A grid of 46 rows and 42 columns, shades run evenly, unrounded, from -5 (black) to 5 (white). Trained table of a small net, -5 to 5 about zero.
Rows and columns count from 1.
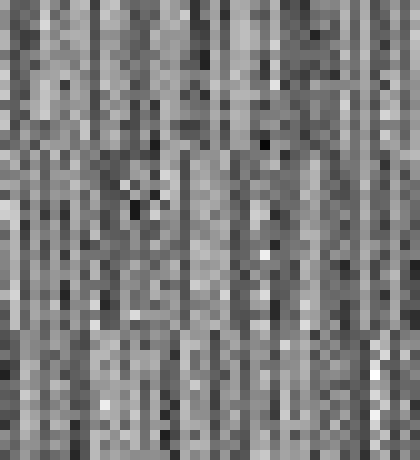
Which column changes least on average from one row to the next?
36
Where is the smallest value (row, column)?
15, 27
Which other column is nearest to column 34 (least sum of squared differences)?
30
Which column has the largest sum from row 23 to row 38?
31
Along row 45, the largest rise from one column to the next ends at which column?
38
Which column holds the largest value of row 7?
28
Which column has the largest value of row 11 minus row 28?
35
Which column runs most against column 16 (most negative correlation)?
17
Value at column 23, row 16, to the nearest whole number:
2
